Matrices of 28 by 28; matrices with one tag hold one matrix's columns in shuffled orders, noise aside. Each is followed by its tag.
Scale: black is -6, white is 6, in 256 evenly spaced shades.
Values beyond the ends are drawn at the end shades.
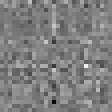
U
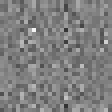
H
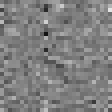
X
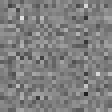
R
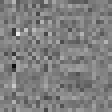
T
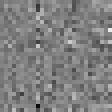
H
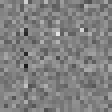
T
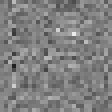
T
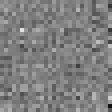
H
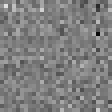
X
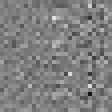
R
